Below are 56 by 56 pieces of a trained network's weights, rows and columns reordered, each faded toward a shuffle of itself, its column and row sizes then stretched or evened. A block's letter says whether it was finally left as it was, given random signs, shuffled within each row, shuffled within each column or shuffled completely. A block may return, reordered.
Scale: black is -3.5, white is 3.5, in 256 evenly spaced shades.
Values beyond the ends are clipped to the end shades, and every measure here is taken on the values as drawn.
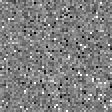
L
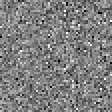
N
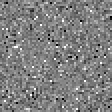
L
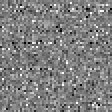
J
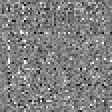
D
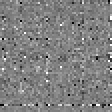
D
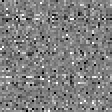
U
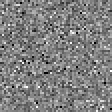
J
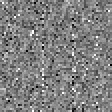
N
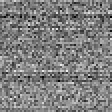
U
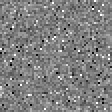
L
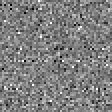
J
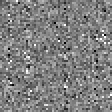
N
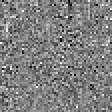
D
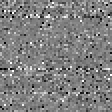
J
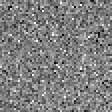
L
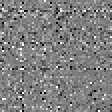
U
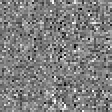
D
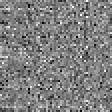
U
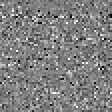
J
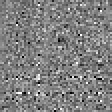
D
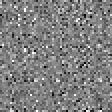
U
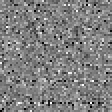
J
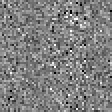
N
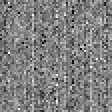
N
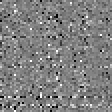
U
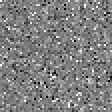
L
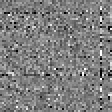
D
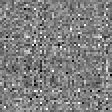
U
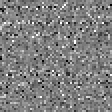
J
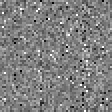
N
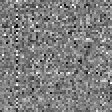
D
